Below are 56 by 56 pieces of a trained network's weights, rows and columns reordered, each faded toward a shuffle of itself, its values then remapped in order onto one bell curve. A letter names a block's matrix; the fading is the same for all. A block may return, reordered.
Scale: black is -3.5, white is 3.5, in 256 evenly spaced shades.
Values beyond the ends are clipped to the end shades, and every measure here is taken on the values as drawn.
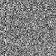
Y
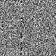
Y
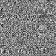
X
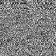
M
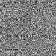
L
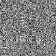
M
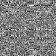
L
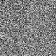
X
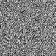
X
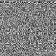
L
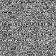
L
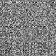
L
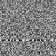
L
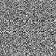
M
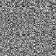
M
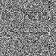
Y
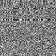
L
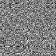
L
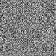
X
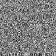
Y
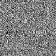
Y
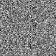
Y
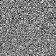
M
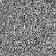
M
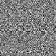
M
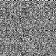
L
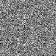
Y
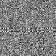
M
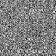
X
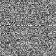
L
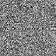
Y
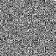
M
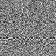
L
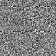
M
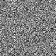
Y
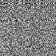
L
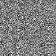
M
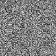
Y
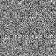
Y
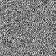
X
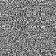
M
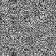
X
